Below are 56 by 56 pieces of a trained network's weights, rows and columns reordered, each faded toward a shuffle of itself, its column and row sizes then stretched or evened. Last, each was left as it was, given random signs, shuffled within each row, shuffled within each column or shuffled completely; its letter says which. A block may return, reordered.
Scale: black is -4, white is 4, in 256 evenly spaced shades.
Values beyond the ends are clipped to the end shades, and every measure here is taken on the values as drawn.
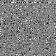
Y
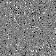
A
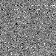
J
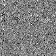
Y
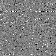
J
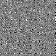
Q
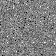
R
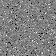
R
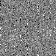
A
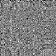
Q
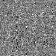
Y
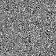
A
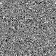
J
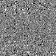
Y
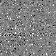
Y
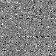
Y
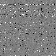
Q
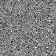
A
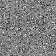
J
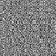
Q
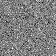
R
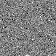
J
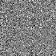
Y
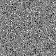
A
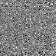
Y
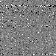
Y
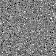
A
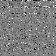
Y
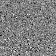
J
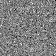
R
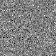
Y
